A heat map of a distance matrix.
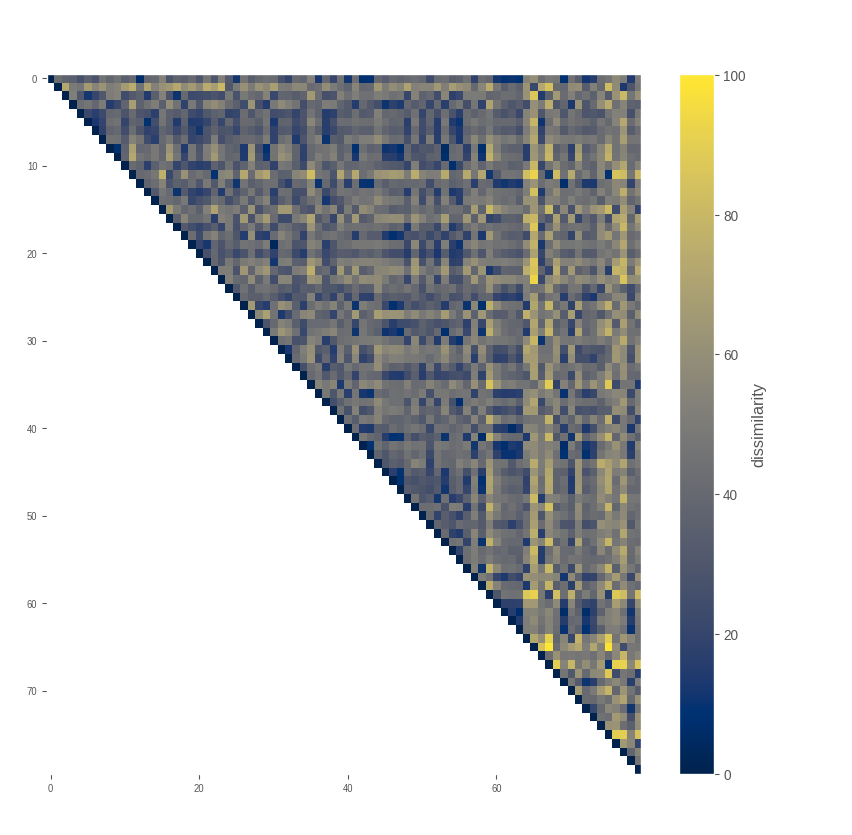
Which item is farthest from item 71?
64
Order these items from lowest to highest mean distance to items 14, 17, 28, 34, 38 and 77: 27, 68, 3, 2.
2, 3, 27, 68
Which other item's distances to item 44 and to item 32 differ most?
31
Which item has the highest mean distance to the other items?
65
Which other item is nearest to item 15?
79
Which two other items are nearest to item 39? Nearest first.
35, 79
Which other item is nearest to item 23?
13
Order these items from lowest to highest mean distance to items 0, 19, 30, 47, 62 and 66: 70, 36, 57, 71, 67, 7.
7, 36, 70, 57, 71, 67
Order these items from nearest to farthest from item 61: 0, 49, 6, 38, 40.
0, 40, 38, 6, 49
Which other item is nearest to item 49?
56
